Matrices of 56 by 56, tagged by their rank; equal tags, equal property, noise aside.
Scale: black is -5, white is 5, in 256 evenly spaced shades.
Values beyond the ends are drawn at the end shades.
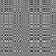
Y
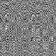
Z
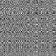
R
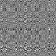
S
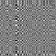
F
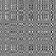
F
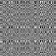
F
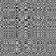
R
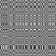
Y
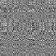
S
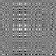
F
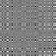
Y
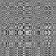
F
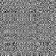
Z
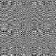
R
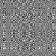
S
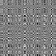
F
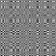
Y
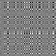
Y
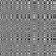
Y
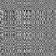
R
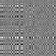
Y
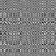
F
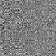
Z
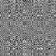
S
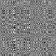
S
